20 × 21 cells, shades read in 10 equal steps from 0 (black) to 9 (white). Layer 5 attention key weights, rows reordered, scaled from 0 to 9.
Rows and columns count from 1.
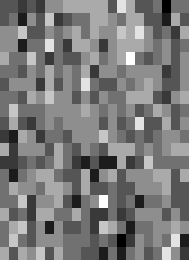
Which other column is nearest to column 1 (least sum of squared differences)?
5
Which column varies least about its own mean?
18
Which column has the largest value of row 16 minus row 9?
12
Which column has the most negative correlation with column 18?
11
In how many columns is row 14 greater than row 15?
6
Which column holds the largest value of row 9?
2
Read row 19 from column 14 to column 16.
0 2 5
